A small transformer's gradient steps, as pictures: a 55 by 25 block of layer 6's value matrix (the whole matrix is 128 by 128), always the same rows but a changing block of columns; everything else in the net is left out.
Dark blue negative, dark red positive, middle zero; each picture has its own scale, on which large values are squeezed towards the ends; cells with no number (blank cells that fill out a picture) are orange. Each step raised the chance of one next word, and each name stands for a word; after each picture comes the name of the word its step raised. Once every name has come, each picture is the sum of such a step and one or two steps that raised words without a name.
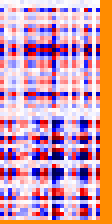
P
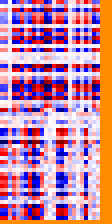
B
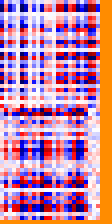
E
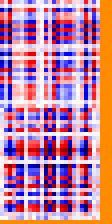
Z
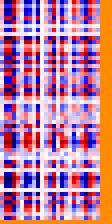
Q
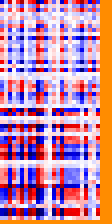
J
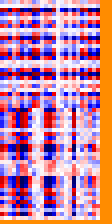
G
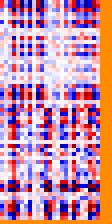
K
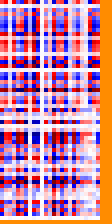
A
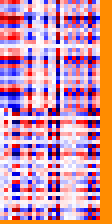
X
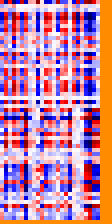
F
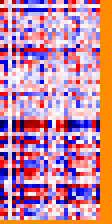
P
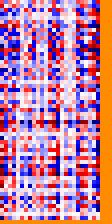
Z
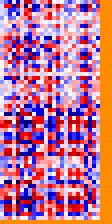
E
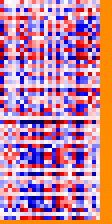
X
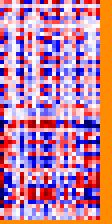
Q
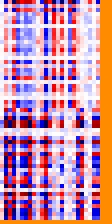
F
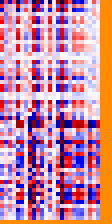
F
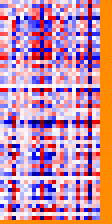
X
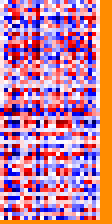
X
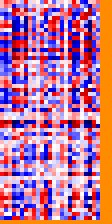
J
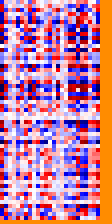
B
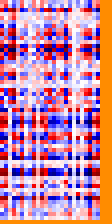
P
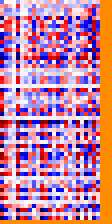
X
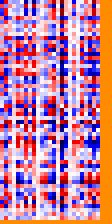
Q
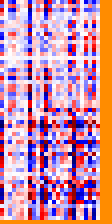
J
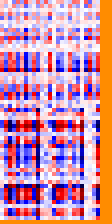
J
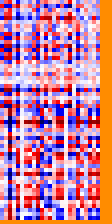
X
